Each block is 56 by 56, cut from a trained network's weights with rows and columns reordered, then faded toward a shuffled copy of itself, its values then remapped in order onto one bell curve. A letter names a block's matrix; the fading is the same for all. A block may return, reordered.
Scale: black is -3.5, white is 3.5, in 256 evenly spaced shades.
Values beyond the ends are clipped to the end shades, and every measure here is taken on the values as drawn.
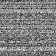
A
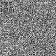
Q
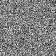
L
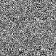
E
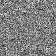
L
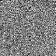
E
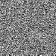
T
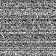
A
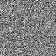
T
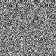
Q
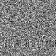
Q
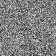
L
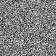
L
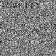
Q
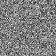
Q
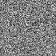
Q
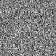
T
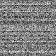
A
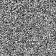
L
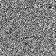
Q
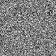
T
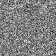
L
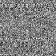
T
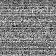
A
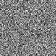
Q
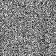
L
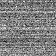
A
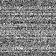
A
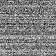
A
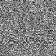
Q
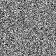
L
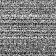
A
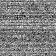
A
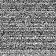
A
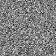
T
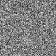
T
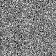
L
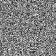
T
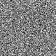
L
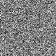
E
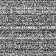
A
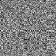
Q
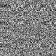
T
